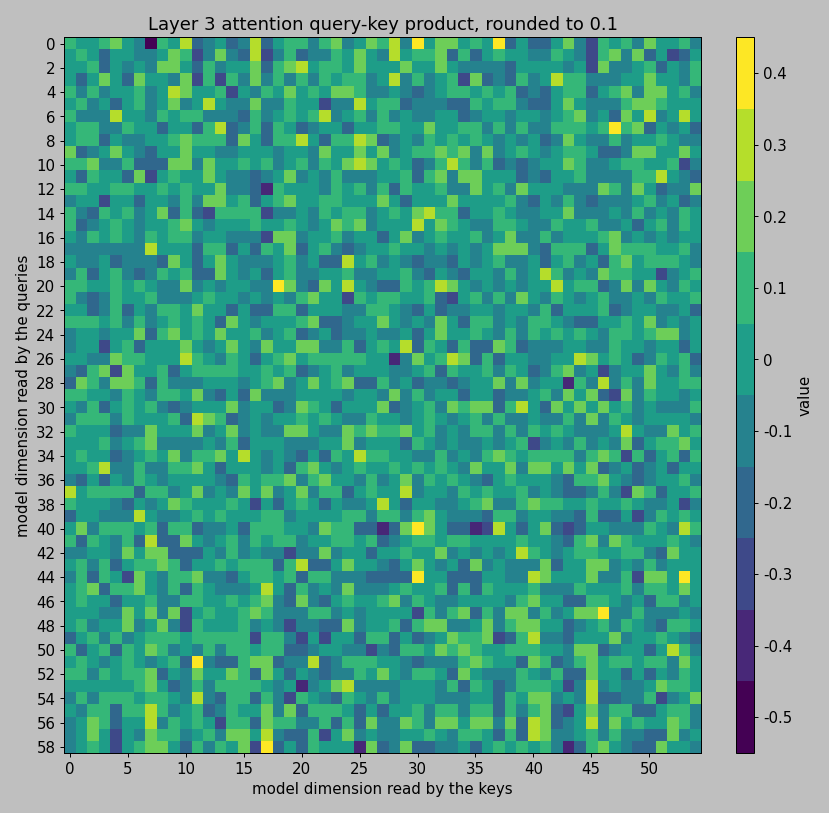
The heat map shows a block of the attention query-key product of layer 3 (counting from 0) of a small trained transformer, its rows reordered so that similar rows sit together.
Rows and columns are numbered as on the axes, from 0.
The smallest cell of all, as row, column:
0, 7
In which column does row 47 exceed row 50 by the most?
46
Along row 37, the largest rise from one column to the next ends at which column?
49
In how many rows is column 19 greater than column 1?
22
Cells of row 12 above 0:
20
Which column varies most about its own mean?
17
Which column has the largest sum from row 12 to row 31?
19
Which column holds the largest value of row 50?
52
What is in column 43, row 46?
-0.2
